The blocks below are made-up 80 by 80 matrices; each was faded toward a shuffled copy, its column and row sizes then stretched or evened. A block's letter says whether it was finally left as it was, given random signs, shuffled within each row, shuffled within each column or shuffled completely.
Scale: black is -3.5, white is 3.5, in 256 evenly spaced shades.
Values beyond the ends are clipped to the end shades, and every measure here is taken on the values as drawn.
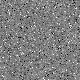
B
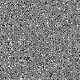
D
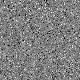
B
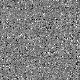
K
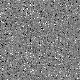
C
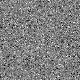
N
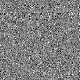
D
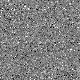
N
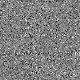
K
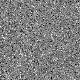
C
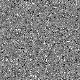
K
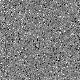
C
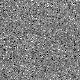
K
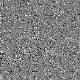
K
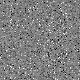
C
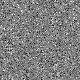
C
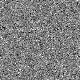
N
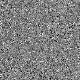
K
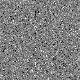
C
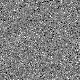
C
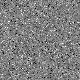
N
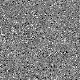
K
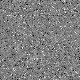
N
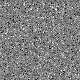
B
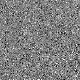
D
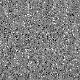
D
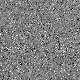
N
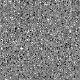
D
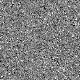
C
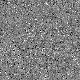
N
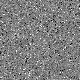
B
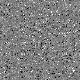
D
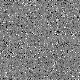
K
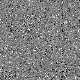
K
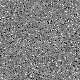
B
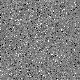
C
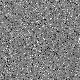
B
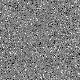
C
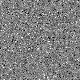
N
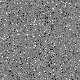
C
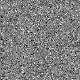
C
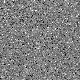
B
